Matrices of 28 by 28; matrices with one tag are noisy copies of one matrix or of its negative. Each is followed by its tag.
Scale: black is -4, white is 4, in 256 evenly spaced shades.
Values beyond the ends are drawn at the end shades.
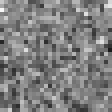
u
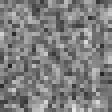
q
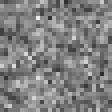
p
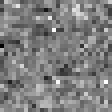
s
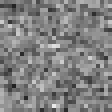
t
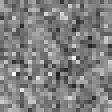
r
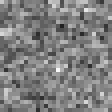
p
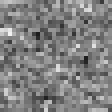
p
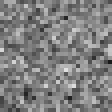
r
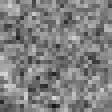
t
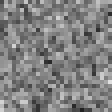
q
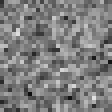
r
